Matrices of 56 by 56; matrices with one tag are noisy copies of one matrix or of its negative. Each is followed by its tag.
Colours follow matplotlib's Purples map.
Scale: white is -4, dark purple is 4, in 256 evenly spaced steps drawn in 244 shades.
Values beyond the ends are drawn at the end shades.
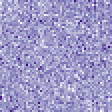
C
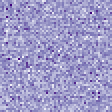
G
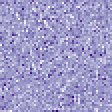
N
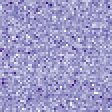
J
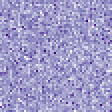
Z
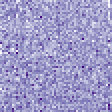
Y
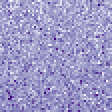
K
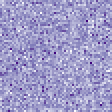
Z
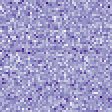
J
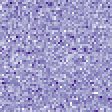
J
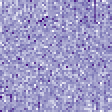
C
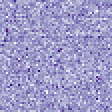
G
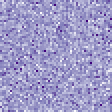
Z
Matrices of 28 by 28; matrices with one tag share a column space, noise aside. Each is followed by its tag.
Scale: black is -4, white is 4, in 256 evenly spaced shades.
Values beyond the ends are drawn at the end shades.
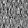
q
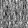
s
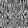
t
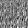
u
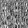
u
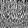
t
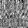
t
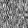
q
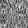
q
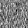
u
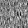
u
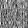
s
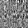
t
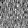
q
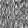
q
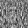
u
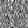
t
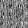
s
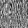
q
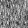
s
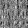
s
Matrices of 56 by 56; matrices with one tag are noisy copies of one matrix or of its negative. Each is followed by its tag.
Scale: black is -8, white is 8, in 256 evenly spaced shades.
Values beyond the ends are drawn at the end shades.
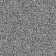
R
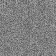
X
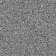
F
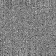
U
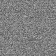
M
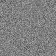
R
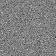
R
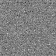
F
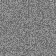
X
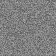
F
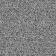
M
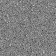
R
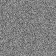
R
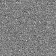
F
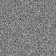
R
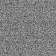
M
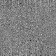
U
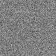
M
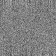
U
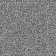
F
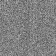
X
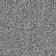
X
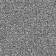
F
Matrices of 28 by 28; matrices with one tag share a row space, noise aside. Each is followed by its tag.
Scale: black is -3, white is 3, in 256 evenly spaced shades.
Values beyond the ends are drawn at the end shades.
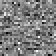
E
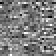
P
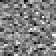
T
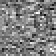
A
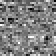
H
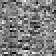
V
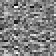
T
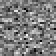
T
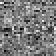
E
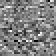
T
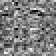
T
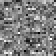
E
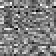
T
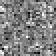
E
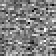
A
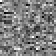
E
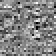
E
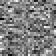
H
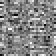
H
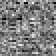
V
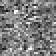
T
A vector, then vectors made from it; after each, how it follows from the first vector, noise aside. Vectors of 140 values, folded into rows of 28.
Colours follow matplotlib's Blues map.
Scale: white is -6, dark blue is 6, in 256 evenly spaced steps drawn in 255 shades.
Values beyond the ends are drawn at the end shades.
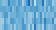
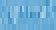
wrapped around, partly zeroed.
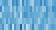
reversed, negated.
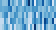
scaled up.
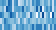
wrapped around, negated, scaled up.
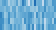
negated.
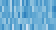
reversed, negated.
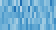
wrapped around.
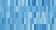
sign-scrambled.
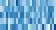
wrapped around, negated, scaled up.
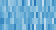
negated.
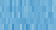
reversed, shrunk.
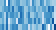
wrapped around, negated, scaled up.
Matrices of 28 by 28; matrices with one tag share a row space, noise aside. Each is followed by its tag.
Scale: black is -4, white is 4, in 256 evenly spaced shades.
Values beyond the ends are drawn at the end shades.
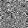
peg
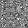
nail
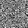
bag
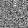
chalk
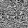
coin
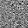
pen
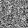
peg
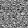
coin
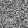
nail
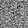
pen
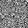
bag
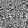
peg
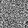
bag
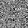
bag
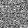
coin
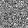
chalk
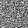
pen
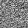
pen
